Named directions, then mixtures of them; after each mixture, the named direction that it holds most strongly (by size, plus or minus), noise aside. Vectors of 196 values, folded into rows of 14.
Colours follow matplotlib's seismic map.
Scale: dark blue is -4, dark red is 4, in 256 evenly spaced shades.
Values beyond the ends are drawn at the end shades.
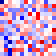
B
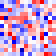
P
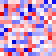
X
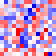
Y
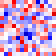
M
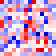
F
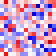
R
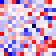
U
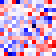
U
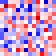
X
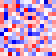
X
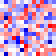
R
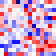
U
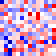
B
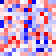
F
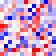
Y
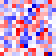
Y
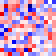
X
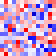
R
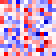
F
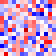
R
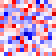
M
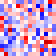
R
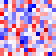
Y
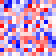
F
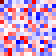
B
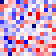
B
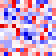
M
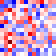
B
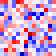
U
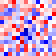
M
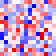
Y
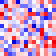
U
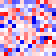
M
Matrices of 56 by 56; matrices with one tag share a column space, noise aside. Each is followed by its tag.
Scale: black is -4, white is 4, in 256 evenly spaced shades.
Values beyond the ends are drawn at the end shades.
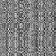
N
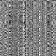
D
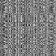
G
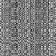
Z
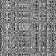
N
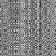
Z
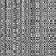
Z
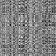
G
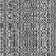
N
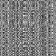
D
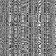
G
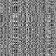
G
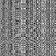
Z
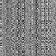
Z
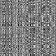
G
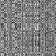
N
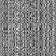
N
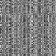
G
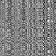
Z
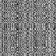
N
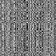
N
